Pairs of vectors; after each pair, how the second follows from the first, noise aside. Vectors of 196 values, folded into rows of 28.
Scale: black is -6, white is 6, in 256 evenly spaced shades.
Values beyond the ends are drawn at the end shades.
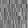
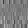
wrapped around, partly zeroed.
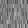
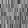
reversed.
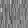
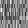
scaled up.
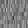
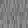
shrunk.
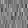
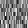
reversed, negated, scaled up.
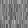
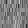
wrapped around, negated.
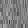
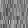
negated.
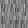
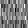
scaled up.
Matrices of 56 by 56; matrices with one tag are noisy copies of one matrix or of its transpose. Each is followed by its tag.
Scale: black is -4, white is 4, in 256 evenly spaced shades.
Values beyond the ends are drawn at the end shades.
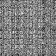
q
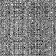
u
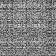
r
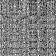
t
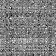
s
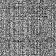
u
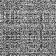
u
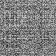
u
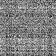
s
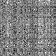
s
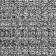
t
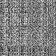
r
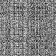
u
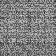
q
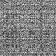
u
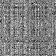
u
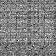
q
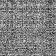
r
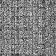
q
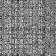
q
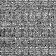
t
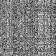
s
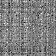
r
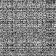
r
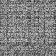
q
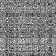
s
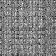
q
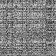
r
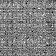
r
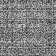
r
